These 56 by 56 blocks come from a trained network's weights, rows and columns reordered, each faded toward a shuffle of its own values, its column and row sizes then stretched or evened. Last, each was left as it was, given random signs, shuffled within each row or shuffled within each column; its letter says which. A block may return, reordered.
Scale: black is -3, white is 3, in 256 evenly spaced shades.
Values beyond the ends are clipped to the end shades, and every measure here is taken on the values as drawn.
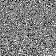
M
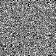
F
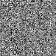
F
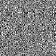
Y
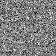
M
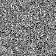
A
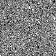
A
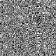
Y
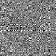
Y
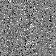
A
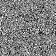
M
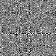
Y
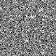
F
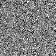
A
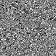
M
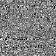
F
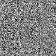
F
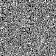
A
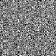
Y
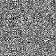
Y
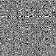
Y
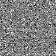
A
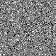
M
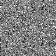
A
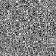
Y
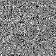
F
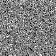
A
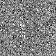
F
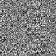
Y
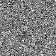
A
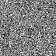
M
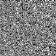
F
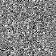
F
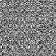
Y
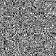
Y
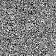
A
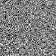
Y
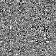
F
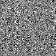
F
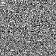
M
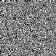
F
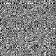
Y
